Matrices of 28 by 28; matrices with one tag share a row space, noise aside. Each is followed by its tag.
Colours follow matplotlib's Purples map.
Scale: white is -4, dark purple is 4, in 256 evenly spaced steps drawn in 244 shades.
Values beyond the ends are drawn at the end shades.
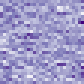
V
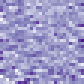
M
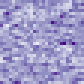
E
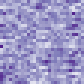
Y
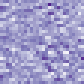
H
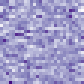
M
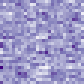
Y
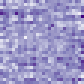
V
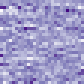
V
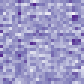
Y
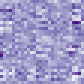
Y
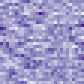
M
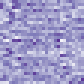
E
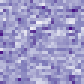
Y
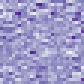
Y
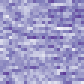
E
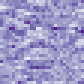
M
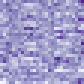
V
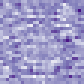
E
